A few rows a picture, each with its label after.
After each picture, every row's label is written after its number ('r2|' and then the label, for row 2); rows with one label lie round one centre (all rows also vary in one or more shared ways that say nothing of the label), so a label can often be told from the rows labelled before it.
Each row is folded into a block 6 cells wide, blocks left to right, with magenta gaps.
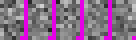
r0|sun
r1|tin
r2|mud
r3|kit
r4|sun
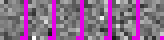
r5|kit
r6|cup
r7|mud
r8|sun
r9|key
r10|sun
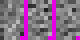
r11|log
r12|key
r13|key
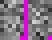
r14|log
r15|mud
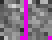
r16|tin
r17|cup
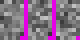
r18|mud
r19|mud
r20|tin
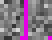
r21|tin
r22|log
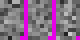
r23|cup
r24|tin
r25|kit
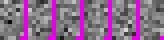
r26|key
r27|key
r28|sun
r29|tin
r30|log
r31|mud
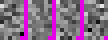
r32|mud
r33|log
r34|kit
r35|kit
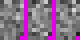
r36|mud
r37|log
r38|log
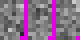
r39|log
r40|tin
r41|sun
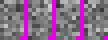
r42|mud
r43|sun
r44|sun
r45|mud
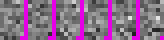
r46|sun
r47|mud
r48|sun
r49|key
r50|log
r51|key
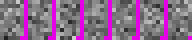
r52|sun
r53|mud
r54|kit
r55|kit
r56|key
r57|mud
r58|sun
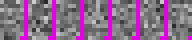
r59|sun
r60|key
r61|tin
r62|cup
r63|key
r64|key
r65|tin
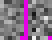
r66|kit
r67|cup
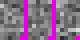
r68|mud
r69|key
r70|mud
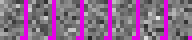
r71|kit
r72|key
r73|tin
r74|kit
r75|key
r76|cup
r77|mud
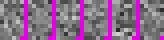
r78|key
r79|cup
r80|log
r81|key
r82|tin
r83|cup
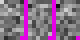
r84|kit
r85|tin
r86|kit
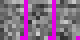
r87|sun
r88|sun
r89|sun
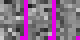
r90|log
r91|key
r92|tin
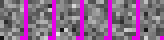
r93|tin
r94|tin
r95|log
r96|cup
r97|mud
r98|cup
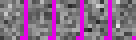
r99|log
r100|tin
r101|mud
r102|kit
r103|key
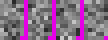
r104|mud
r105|log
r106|cup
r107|cup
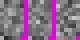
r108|kit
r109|kit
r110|mud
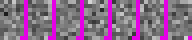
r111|cup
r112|sun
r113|cup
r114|key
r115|mud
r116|key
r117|sun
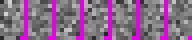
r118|mud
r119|mud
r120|log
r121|kit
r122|log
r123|sun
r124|key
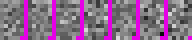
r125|log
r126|sun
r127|sun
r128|mud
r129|cup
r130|kit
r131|kit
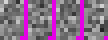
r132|key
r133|mud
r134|key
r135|log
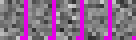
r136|tin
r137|kit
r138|kit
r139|sun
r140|cup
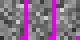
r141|log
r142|mud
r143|log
